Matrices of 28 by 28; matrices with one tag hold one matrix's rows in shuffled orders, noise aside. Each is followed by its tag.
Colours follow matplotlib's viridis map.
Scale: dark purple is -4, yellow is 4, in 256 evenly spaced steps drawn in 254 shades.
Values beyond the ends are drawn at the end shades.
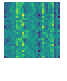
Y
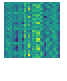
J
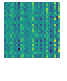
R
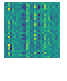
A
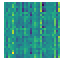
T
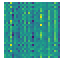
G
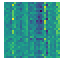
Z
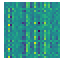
A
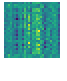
J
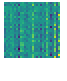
R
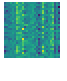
Y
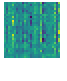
T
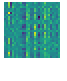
A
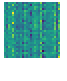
T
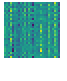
G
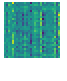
T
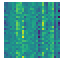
Y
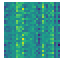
Y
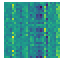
Z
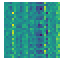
Z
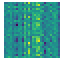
J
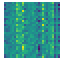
Y
